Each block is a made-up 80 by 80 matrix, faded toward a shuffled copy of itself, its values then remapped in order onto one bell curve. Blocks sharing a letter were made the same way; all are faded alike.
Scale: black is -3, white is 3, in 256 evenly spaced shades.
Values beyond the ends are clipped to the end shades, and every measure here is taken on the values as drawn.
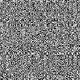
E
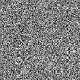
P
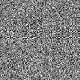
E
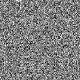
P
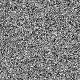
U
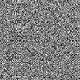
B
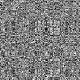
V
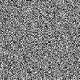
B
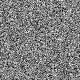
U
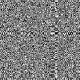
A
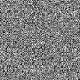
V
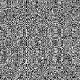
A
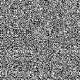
P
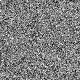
U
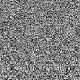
B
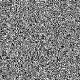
P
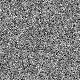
U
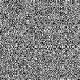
B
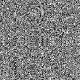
P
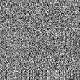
B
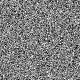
U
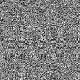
B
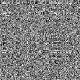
E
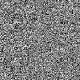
P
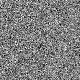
U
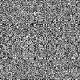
E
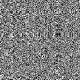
B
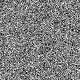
U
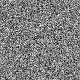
U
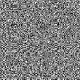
A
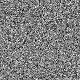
U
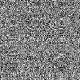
E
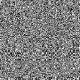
E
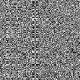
A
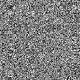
P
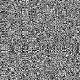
E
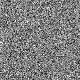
U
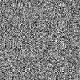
B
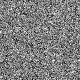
U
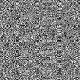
V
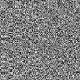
V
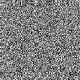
P
